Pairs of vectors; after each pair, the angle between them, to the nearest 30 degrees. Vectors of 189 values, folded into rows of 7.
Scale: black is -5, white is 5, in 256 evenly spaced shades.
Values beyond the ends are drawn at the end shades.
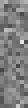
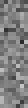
150 degrees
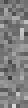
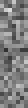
90 degrees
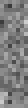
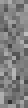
60 degrees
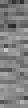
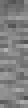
30 degrees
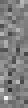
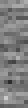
60 degrees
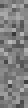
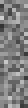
90 degrees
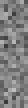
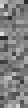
60 degrees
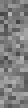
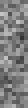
150 degrees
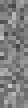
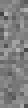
120 degrees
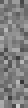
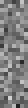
150 degrees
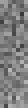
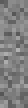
120 degrees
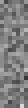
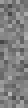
90 degrees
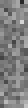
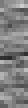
90 degrees
